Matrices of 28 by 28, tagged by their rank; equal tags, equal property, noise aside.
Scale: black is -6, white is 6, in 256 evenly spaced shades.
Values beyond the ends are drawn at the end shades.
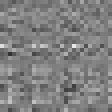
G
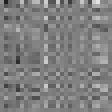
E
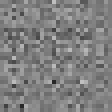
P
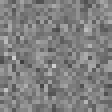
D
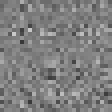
P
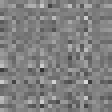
G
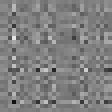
E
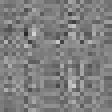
P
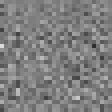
P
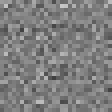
P
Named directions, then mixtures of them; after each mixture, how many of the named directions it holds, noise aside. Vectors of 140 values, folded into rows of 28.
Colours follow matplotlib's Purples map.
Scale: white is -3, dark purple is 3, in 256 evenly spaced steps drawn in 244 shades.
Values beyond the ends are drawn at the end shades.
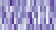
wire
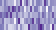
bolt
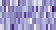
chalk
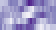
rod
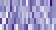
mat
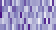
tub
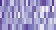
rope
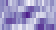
one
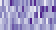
four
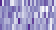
two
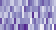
four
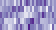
two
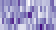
two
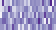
one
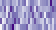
two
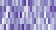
four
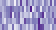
four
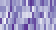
two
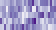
four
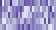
four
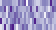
two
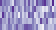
one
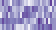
two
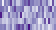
two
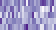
two
